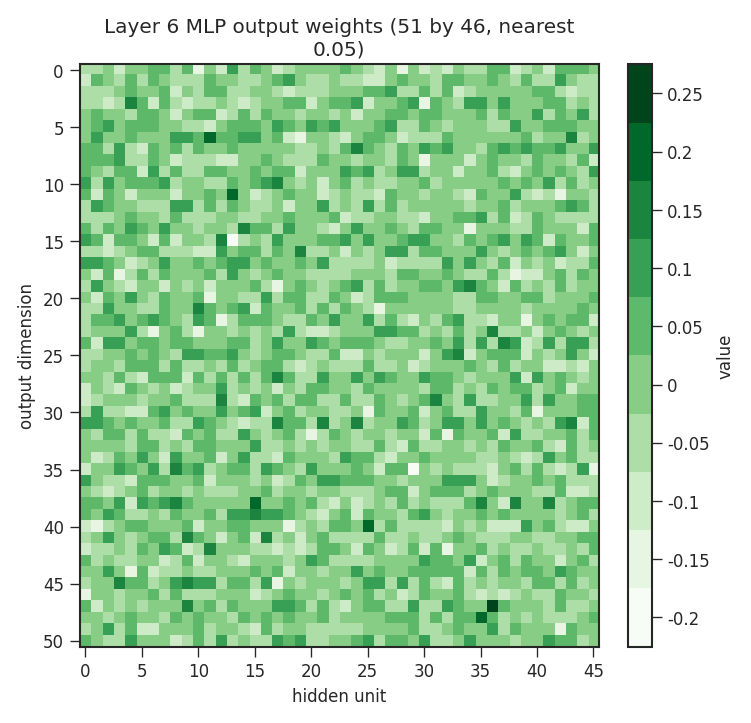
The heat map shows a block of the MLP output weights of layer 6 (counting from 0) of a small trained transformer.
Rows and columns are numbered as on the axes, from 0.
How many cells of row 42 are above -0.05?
23
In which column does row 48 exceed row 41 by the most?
35
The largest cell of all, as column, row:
36, 47
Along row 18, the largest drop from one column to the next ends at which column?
3
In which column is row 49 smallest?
42
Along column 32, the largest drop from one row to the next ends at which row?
32
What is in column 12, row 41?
-0.1
